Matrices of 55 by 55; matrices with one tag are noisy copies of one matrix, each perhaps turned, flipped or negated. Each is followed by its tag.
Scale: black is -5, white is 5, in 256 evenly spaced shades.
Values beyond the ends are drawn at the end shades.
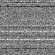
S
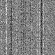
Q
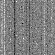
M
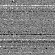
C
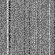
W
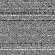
C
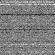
M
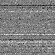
C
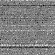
W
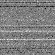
S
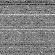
M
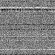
W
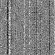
W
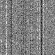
Q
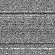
Q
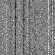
S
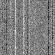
S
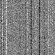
S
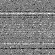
Q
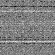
Q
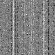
Q
